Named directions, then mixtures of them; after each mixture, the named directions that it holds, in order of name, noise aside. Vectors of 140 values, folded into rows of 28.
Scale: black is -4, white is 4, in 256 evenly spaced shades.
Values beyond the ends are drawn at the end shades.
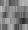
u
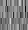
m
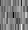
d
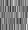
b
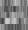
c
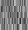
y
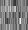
b, c, y.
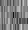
d, u, y.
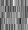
b, c, m.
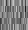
b, m.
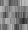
u.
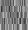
y.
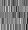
b.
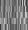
d, m, y.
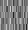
b, m.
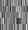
b, d.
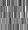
m.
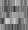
c.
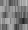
u.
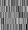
b, d.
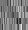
b, d, y.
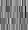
d, m, y.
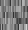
b, d, u.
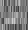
b, c, y.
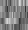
c, m, u.
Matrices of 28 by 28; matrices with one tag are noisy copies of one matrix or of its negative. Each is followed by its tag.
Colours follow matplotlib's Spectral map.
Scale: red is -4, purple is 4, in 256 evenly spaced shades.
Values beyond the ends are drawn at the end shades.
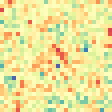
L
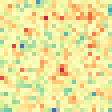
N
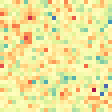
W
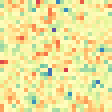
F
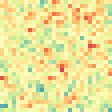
N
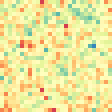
N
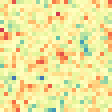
L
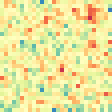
N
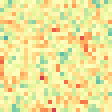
L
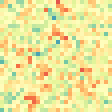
F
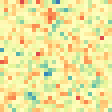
F
